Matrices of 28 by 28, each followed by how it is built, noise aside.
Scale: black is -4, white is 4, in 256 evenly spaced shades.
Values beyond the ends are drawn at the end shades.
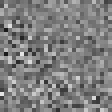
lower triangular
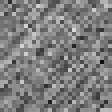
Hankel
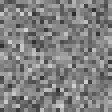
noise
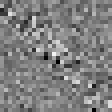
banded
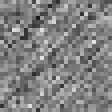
Hankel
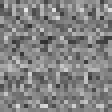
repeating columns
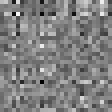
low rank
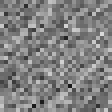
Hankel
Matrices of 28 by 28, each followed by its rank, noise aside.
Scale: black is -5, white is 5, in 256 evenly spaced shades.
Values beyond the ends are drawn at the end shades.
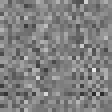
five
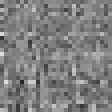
five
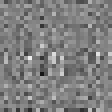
three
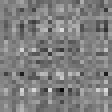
two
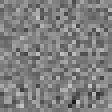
five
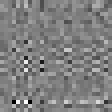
two
